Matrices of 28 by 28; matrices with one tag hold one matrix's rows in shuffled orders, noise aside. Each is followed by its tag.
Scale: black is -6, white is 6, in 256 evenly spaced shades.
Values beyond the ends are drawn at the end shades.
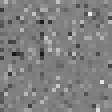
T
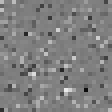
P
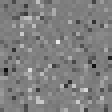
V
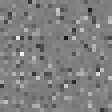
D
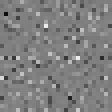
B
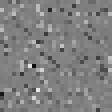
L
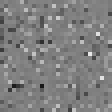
T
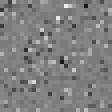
P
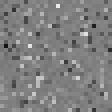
V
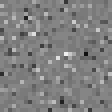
P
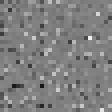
T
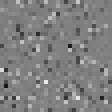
B
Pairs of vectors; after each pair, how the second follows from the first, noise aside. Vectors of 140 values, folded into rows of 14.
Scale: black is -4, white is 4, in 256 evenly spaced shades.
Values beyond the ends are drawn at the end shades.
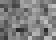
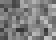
copied.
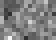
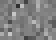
wrapped around, partly zeroed.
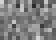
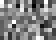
scaled up.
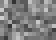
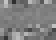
partly zeroed.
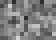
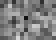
copied.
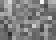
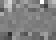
partly zeroed.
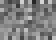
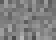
reversed, negated, shrunk.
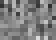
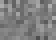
negated, shrunk.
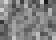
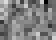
copied.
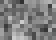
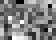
scaled up.
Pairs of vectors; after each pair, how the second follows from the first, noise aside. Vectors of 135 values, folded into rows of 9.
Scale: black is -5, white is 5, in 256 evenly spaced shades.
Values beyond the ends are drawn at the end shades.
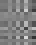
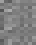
wrapped around, negated, shrunk.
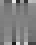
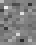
shuffled.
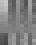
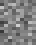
shuffled.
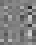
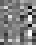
scaled up.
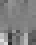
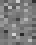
shuffled.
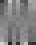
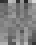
reversed.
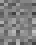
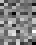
scaled up.
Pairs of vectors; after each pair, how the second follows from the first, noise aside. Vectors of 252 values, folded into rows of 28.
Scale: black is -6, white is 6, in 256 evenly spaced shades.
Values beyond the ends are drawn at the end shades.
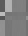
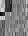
negated, scaled up.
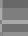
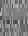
sign-scrambled.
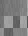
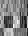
negated, scaled up.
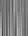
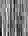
negated, scaled up.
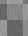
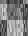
negated, scaled up.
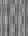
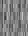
reversed.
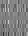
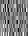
negated, scaled up.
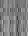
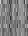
reversed.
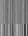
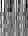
reversed, negated, scaled up.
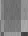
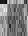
reversed, scaled up.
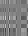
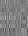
shrunk.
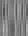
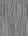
shrunk.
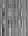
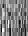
negated, scaled up.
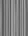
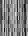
reversed, scaled up.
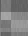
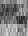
reversed, negated, scaled up.
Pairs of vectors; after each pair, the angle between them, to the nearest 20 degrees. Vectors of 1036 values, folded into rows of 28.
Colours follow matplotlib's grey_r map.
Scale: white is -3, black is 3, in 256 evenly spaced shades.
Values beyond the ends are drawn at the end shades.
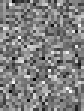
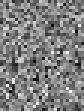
40 degrees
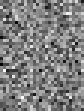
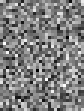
100 degrees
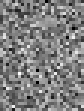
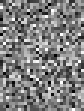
60 degrees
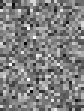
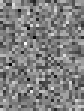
160 degrees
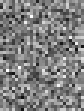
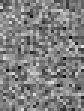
160 degrees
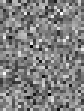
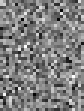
80 degrees
